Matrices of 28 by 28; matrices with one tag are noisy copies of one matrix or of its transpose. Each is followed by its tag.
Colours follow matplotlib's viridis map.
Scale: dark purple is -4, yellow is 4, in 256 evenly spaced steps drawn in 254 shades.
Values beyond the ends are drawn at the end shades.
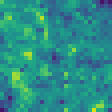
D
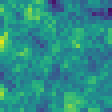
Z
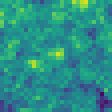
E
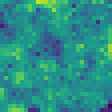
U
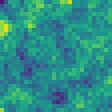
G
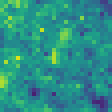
E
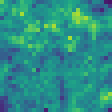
D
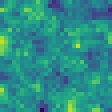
Z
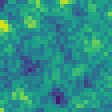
G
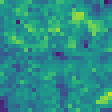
D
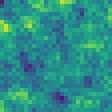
G
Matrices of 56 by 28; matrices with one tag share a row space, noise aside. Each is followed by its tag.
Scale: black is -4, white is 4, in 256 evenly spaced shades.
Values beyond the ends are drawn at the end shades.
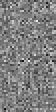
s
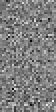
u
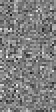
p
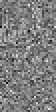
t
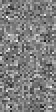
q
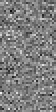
p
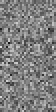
q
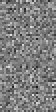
u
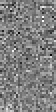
p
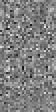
q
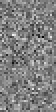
t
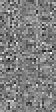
p
